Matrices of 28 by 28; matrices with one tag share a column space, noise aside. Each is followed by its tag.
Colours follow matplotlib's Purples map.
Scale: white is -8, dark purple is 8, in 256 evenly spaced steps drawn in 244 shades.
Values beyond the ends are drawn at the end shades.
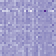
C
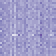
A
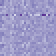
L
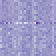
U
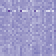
C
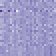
C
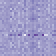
A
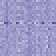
U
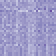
C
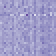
L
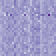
L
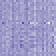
U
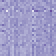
C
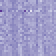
C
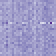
U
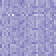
L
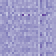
L
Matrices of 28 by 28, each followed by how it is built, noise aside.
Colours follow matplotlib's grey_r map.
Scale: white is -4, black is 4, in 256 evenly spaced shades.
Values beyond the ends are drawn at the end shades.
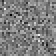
banded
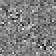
banded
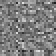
low rank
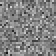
noise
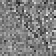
upper triangular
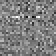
low rank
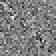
banded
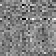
low rank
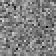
noise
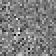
lower triangular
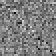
banded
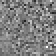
upper triangular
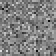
noise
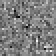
banded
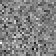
lower triangular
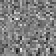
low rank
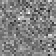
upper triangular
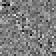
banded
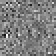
low rank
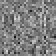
low rank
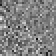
lower triangular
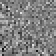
lower triangular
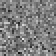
lower triangular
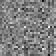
low rank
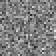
noise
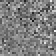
upper triangular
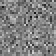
low rank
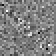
banded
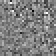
upper triangular
